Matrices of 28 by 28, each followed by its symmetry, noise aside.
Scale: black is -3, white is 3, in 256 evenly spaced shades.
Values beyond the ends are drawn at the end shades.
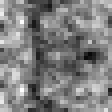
mirrored top to bottom.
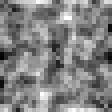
same after a half turn.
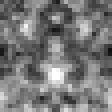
mirrored left to right.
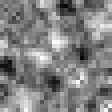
symmetric.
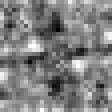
same after a half turn.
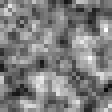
symmetric.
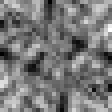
same after a half turn.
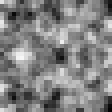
mirrored top to bottom.
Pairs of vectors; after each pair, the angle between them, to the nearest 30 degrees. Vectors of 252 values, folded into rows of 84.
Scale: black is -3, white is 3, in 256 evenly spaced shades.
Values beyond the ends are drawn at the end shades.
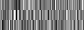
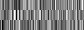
30 degrees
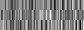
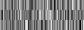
30 degrees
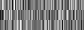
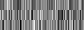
120 degrees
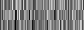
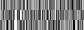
120 degrees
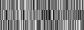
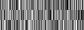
60 degrees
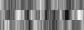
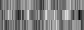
150 degrees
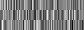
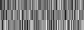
120 degrees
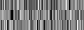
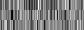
30 degrees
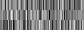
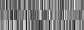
150 degrees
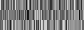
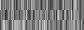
60 degrees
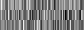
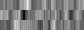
90 degrees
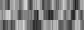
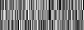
90 degrees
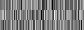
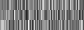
120 degrees
